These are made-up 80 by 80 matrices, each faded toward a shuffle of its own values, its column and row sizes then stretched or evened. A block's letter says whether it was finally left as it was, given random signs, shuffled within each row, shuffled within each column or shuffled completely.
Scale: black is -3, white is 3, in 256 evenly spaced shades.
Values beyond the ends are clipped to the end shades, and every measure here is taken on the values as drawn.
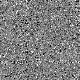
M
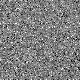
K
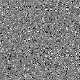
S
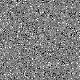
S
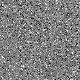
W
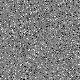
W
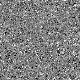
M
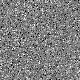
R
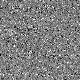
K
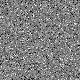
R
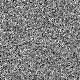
R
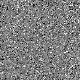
M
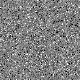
M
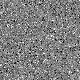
R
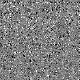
M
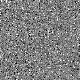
W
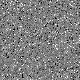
W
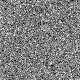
R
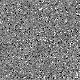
M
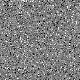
S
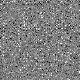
S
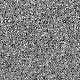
K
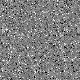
S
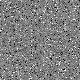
W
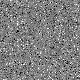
R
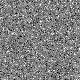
R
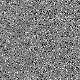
M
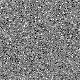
R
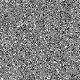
S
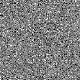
S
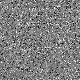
K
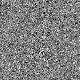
W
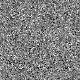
M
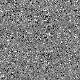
M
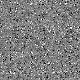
M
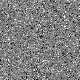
W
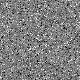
W
